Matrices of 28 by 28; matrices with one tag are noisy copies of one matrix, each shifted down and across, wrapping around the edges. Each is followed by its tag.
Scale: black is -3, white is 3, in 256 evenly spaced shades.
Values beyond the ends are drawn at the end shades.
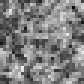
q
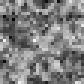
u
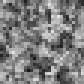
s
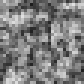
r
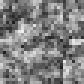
r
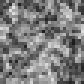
q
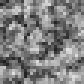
r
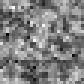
u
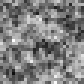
u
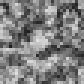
r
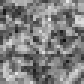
u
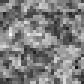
u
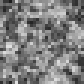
q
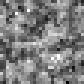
r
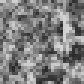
s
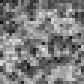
u
